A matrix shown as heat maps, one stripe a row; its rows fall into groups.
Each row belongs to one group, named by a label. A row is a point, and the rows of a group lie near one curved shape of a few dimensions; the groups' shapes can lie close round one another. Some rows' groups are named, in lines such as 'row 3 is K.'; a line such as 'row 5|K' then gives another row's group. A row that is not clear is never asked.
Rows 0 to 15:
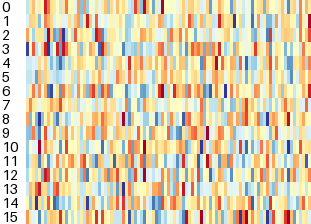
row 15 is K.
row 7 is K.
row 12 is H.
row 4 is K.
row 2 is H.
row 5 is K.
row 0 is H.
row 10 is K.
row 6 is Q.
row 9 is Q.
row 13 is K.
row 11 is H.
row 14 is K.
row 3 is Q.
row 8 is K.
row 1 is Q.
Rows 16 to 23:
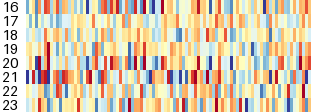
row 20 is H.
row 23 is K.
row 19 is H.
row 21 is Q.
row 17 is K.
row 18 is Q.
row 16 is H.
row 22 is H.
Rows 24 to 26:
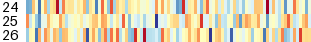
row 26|H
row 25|K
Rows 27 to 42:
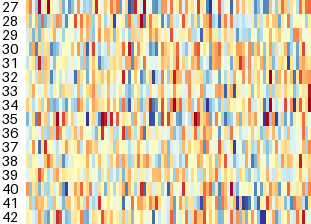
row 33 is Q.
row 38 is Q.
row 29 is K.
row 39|K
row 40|H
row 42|H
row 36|H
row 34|Q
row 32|Q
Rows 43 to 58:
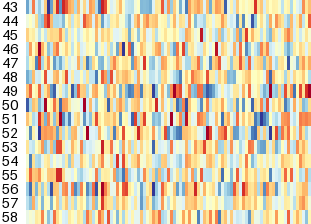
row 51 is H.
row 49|Q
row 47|K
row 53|H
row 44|H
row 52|Q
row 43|Q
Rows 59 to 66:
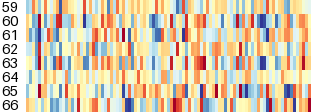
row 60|H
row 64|Q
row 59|H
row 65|K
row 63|H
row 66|Q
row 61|K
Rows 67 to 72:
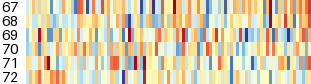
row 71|H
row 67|Q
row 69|K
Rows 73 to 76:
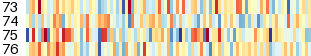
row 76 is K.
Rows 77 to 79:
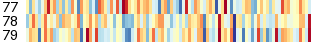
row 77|Q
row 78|Q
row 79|Q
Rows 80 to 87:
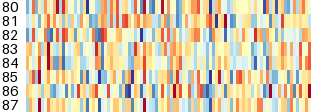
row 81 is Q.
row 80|H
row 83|H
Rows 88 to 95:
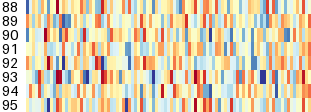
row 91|Q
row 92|H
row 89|H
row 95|H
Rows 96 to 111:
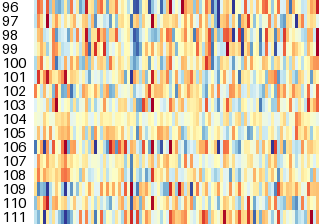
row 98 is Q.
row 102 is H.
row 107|K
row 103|H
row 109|K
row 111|K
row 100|Q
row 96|Q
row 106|H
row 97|K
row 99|Q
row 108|K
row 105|K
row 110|K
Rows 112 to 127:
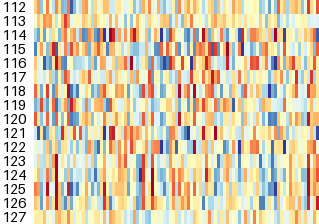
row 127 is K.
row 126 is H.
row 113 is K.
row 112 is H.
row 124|H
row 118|H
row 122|Q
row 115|Q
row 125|H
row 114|Q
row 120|H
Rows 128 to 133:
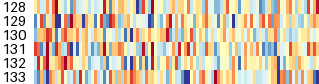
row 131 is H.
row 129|Q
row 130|K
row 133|Q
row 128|H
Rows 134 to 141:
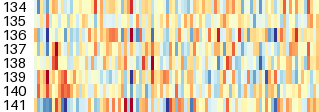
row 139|K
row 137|Q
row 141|K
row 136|K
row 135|K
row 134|Q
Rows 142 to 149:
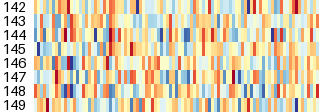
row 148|H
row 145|Q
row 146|H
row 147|Q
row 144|H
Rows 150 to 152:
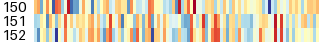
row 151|H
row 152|H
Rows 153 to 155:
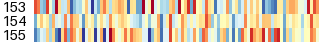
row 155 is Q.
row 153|H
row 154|Q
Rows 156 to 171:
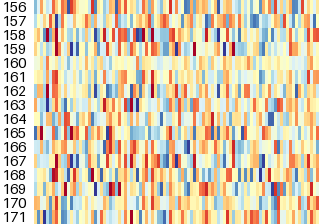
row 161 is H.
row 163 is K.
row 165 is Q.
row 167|Q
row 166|Q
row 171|K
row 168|H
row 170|H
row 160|K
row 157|K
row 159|Q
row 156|H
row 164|H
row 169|H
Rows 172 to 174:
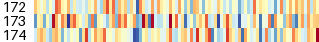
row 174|Q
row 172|K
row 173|H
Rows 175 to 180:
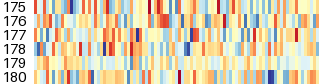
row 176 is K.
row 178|Q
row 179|K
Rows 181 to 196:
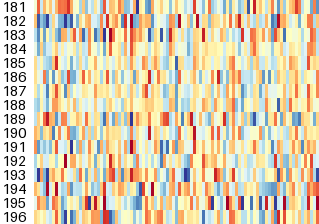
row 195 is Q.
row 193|Q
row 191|Q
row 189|K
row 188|Q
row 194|H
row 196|H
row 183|Q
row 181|K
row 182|K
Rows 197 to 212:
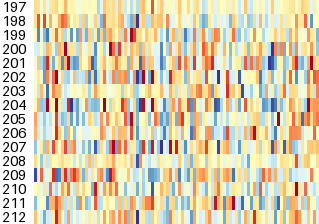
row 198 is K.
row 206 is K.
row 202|H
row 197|K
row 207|H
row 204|H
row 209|Q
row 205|Q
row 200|H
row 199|Q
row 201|H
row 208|K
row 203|Q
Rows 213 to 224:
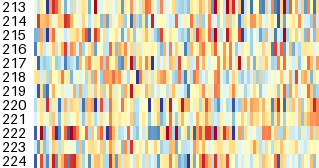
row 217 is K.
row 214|K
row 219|Q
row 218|K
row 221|Q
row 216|H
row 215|Q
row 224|Q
